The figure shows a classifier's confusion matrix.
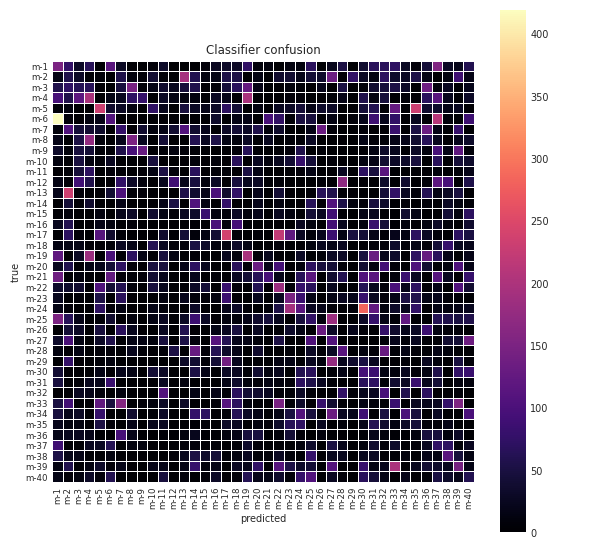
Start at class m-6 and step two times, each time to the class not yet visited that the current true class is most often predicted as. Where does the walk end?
m-37
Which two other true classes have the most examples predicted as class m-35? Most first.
m-5, m-20
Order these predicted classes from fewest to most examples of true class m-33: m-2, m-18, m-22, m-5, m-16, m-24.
m-16, m-24, m-18, m-2, m-5, m-22
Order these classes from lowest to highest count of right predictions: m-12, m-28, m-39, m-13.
m-13, m-12, m-28, m-39
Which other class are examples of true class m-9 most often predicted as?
m-39
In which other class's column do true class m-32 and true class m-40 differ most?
m-25
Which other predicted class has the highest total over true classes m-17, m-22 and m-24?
m-30
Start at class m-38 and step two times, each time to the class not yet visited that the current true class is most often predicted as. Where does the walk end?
m-27
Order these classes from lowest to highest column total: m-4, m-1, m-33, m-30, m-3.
m-3, m-4, m-33, m-30, m-1
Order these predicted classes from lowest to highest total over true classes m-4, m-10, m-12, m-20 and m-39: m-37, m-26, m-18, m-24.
m-26, m-24, m-18, m-37
